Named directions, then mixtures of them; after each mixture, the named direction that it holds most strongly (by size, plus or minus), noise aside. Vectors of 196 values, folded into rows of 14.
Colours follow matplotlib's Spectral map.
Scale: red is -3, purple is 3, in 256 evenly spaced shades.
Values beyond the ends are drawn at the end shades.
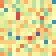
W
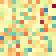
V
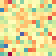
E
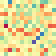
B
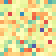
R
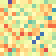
B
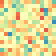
W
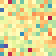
E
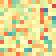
V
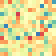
W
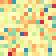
V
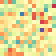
V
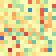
V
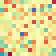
E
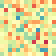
W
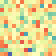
E
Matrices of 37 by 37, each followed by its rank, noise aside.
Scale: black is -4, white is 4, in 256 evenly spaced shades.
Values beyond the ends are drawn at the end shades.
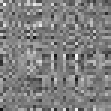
three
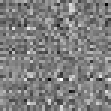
five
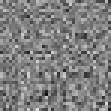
seven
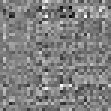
four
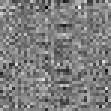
six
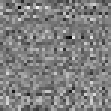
seven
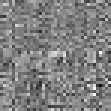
six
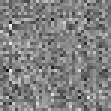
seven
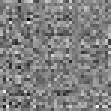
five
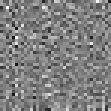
six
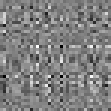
three
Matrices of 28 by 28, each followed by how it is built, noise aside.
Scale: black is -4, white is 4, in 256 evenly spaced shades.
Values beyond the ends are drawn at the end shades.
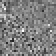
lower triangular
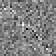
banded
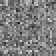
blocks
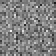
blocks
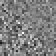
lower triangular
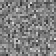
noise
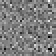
low rank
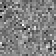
block diagonal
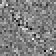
banded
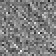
Toeplitz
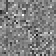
block diagonal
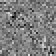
banded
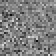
lower triangular
